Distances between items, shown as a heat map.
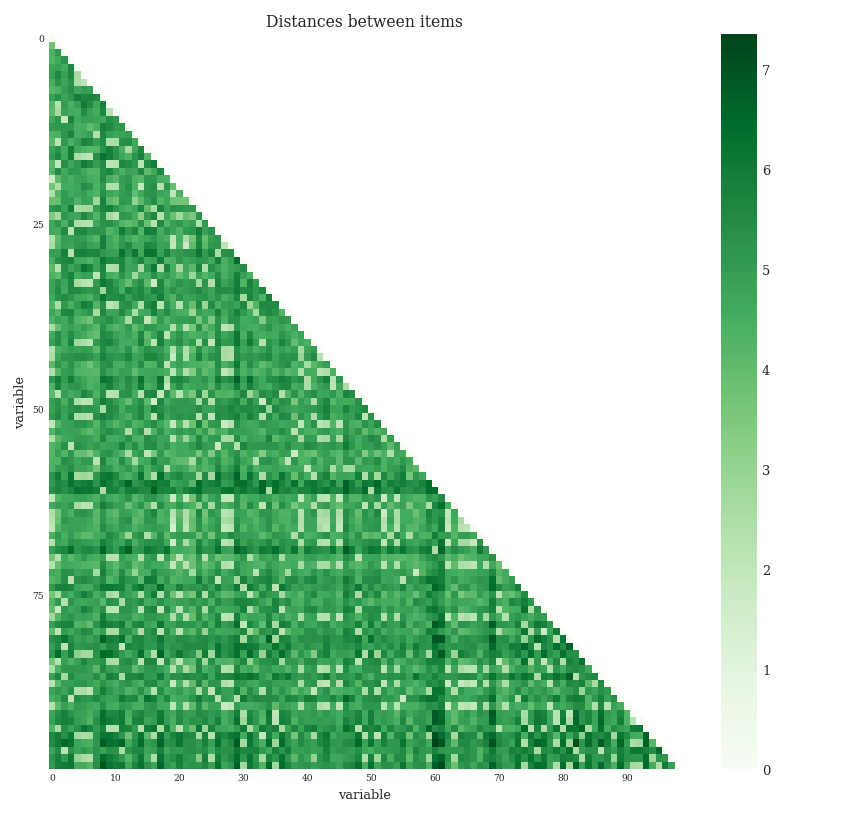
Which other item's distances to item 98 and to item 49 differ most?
16
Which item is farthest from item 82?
95
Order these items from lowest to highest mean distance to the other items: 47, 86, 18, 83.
18, 47, 83, 86
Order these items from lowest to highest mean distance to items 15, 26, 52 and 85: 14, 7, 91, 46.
7, 14, 91, 46
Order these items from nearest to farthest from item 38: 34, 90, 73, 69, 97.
97, 90, 34, 73, 69
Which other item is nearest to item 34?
61
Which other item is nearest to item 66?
19
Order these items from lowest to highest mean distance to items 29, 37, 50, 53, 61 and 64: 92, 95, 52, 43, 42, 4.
52, 42, 43, 4, 92, 95
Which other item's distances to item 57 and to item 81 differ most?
37
